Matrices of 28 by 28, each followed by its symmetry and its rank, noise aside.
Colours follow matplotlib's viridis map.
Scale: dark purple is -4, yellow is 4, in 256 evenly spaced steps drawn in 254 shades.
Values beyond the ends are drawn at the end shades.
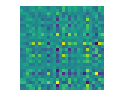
antisymmetric, rank two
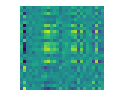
no symmetry, rank one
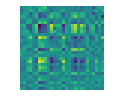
symmetric, rank one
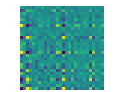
no symmetry, rank one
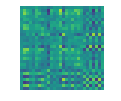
no symmetry, rank two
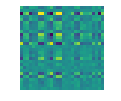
no symmetry, rank one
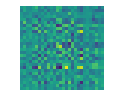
no symmetry, rank two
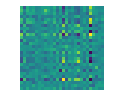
no symmetry, rank one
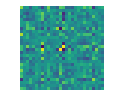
symmetric, rank two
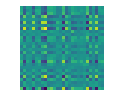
no symmetry, rank one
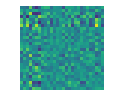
antisymmetric, rank two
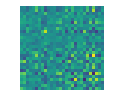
no symmetry, rank three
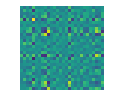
symmetric, rank two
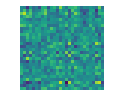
no symmetry, rank three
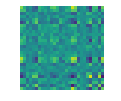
symmetric, rank one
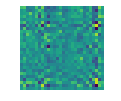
no symmetry, rank two
